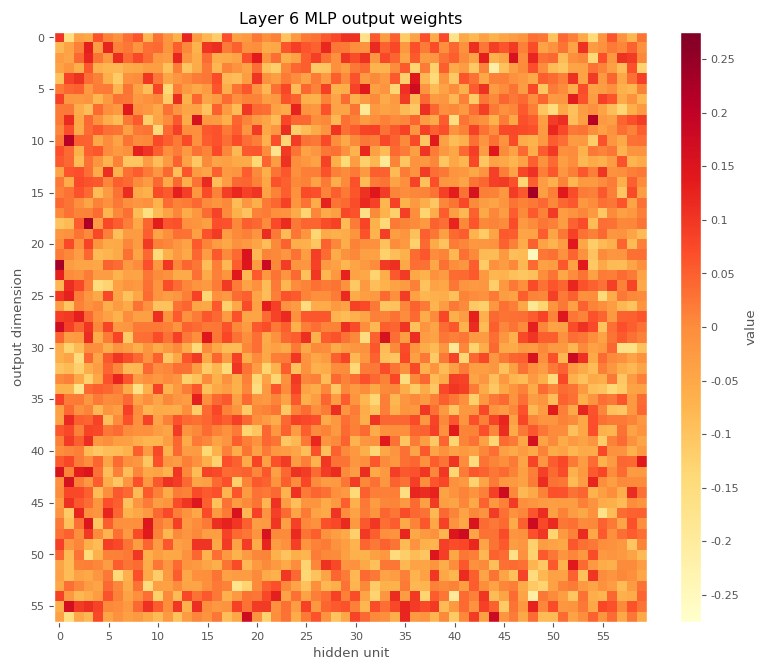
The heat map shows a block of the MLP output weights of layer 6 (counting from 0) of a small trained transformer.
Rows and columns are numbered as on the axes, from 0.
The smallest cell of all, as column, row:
48, 21
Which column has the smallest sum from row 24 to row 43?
38
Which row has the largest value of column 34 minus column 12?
54
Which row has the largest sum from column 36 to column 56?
15
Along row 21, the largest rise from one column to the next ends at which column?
49
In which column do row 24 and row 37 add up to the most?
1
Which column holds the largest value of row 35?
14
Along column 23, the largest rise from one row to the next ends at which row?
11
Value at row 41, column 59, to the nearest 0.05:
0.15
